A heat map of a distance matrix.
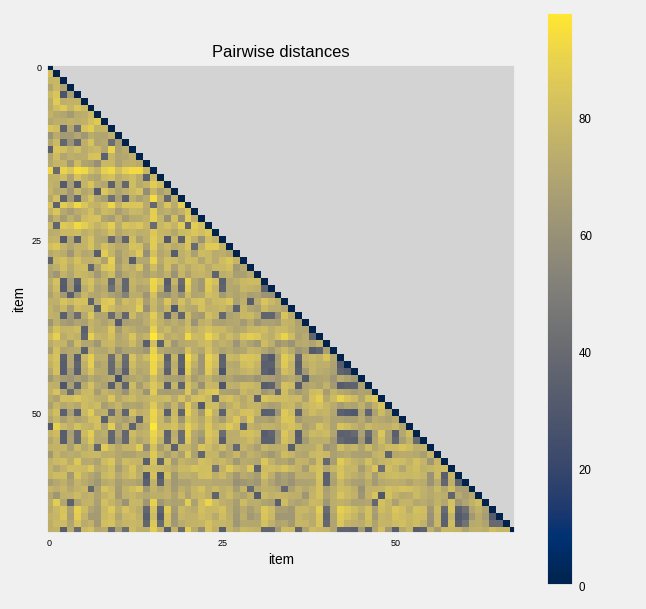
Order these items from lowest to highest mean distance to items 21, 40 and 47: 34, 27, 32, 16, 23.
16, 27, 32, 34, 23
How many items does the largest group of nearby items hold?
18
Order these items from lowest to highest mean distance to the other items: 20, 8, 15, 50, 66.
50, 66, 8, 20, 15
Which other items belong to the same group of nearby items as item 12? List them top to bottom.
0, 28, 52
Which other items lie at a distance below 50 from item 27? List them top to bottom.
7, 18, 35, 55
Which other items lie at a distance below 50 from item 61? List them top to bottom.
6, 29, 34
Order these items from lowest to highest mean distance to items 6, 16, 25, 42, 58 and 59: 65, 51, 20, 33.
65, 33, 51, 20
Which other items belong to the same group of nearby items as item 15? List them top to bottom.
1, 20, 23
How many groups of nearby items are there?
13
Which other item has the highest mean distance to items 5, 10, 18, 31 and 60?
15
